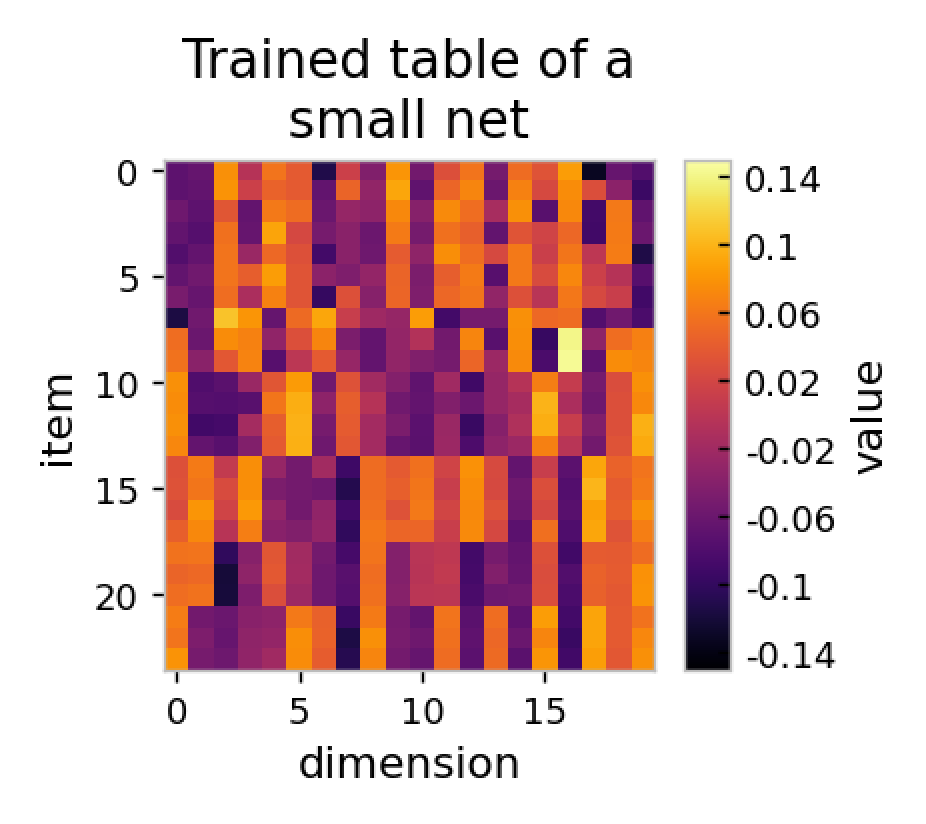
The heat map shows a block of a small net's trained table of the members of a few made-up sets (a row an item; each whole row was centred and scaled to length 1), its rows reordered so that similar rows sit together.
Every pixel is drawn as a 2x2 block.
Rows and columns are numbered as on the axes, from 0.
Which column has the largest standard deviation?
16
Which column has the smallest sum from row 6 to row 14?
1
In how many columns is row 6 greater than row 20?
11
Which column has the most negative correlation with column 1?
5
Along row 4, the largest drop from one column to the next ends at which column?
19
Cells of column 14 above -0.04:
14
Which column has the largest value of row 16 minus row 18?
12
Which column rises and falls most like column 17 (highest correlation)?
8
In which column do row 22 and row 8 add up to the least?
7
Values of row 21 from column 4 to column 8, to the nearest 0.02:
-0.04 0.06 0.04 -0.1 0.06
